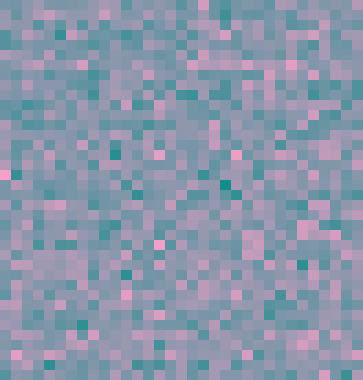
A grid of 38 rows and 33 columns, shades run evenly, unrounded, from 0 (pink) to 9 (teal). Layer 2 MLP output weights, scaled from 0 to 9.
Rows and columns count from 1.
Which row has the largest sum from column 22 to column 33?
20
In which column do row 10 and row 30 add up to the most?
29
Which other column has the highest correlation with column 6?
16
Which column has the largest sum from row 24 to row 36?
26
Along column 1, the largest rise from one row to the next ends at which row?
19
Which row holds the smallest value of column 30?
38
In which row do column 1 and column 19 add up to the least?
6
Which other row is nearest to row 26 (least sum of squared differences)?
14
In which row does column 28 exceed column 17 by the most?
27
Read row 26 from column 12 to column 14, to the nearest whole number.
2 6 5
